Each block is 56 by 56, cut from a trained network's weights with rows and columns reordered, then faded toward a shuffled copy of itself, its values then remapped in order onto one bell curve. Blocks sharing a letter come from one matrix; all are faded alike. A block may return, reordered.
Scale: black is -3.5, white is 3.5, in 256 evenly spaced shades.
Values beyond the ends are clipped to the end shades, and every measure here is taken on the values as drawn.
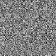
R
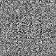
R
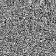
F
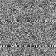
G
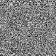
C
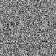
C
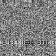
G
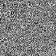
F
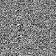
R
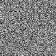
G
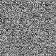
G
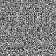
C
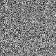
F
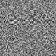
C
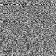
G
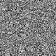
F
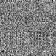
C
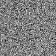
F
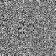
F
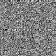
G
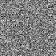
C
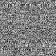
C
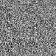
F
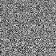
R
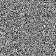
F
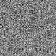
C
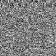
C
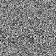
G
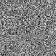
C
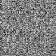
C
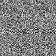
G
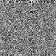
R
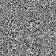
F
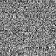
C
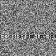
G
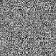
R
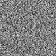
C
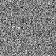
C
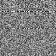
G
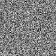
F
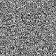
G
